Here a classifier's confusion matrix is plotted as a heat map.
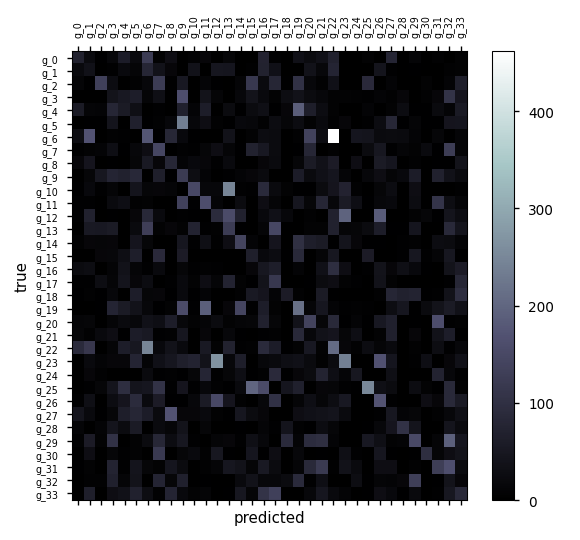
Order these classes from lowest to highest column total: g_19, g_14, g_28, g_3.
g_28, g_14, g_3, g_19
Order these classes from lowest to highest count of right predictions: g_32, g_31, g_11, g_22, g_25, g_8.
g_32, g_8, g_31, g_11, g_22, g_25
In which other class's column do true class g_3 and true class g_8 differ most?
g_9
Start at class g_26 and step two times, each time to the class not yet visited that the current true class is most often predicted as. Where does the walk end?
g_23
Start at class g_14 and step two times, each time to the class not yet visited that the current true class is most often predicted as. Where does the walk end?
g_11
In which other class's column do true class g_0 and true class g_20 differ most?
g_31
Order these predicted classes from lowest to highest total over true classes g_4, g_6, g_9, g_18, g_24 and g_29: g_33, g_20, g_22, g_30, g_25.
g_30, g_25, g_33, g_20, g_22
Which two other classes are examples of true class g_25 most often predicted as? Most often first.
g_15, g_16
